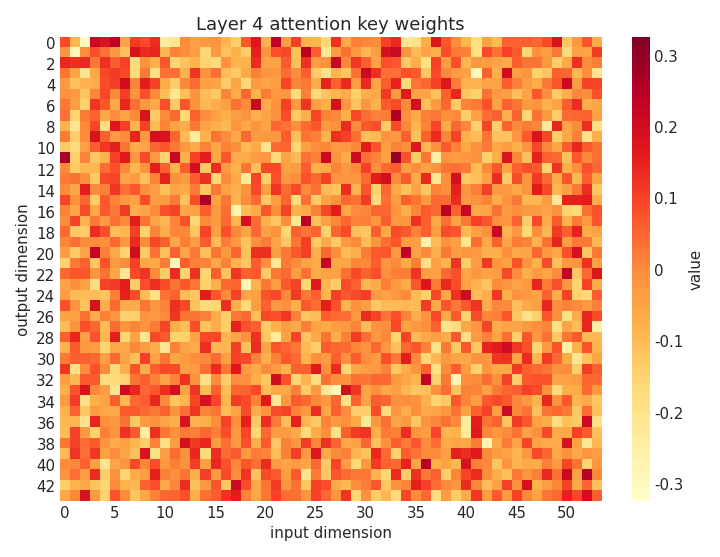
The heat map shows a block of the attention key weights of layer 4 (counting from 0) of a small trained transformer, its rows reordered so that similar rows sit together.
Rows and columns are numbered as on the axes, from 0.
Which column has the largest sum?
52
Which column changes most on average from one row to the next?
14
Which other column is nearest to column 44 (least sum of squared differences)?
22
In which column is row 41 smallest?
24
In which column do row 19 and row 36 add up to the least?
40
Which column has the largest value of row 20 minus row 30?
51
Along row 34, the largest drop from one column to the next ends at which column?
21
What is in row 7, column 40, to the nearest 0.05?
-0.15
